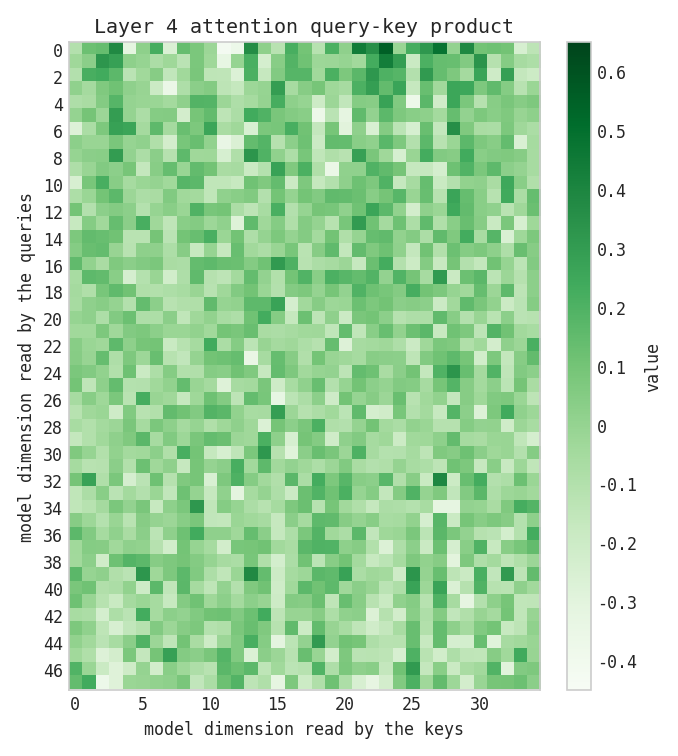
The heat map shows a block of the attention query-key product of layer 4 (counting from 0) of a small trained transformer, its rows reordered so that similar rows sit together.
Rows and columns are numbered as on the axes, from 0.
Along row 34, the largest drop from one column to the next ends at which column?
10
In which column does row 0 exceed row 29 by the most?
23
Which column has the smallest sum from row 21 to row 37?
26
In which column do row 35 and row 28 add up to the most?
18
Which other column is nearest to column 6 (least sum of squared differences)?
1
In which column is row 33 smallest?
12
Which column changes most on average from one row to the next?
27
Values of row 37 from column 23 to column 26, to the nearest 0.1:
-0.3 -0.1 0 -0.2
